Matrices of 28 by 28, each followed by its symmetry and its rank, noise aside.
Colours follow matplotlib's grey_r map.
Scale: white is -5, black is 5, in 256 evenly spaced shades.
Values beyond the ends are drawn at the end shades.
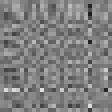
antisymmetric, rank two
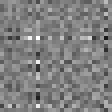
no symmetry, rank three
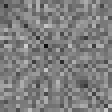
symmetric, rank four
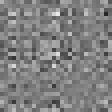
no symmetry, rank three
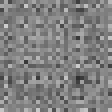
symmetric, rank three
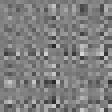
antisymmetric, rank two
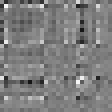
symmetric, rank two
